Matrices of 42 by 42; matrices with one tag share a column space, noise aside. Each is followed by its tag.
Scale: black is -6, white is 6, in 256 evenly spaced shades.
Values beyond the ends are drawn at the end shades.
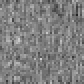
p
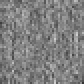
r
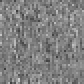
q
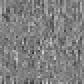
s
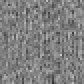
r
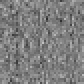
q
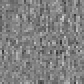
s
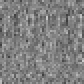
q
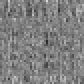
p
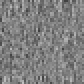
p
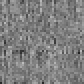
s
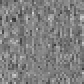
q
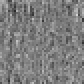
p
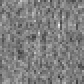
r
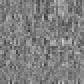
s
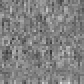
s
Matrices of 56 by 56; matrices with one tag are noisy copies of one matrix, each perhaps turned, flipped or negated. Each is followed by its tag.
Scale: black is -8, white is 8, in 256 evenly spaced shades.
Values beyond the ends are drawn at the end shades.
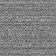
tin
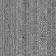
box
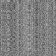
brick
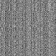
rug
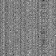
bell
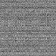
tin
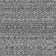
brick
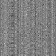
bell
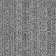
box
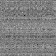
brick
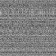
bell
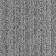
rug
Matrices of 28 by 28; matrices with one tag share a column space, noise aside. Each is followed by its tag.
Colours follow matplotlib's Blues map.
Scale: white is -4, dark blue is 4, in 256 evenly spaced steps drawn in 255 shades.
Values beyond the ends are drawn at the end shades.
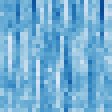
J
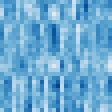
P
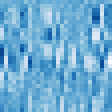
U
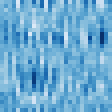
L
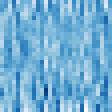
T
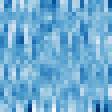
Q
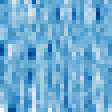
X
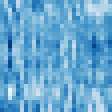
T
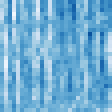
J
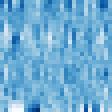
Q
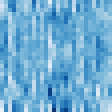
T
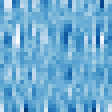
Q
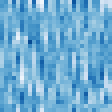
L
